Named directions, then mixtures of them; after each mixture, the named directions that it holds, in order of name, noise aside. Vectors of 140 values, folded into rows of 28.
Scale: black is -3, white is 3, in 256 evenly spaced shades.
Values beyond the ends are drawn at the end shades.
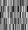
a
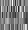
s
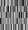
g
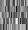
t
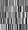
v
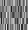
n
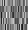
n.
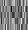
n.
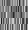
n, t.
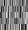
a, n, s.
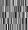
t, v.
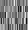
n, v.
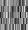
a, n.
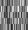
a.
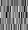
a, g, n.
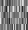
a, g.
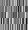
n, t, v.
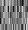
a, g.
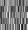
a, n.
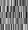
g, s.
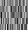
n.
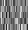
n, s, t.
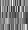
s.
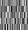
g, n, v.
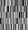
g.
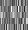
n, s.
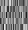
g, s.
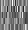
s.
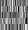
s, v.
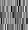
n, s.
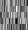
t.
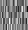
a, t, v.
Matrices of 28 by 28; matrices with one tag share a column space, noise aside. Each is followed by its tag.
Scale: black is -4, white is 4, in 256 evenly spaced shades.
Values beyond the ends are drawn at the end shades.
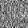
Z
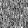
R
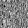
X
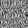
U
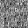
R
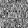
X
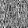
Z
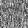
R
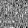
Z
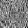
Z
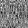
Z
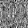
Z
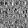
U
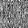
Z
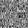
X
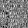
X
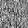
R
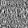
U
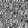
X
